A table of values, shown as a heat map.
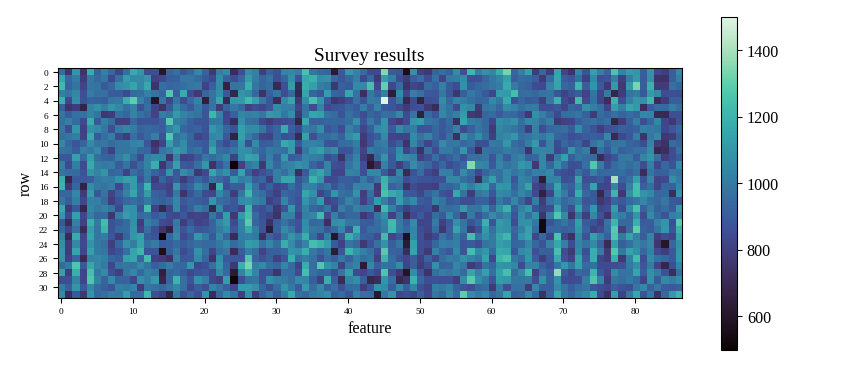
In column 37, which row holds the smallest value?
21
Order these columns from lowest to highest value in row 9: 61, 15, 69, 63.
69, 61, 63, 15
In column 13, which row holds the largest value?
13
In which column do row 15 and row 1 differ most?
77
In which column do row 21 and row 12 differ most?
67
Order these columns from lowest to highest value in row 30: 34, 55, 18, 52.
18, 55, 52, 34
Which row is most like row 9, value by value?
7
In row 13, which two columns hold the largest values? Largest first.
57, 74
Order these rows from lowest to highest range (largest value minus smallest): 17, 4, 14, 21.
14, 17, 21, 4
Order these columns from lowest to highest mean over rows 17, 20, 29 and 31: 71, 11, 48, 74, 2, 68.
48, 71, 68, 11, 2, 74
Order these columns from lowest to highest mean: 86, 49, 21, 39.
39, 21, 49, 86
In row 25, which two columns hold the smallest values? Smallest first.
14, 38
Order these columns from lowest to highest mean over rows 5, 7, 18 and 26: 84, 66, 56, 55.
55, 84, 66, 56
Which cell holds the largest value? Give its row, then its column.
4, 45
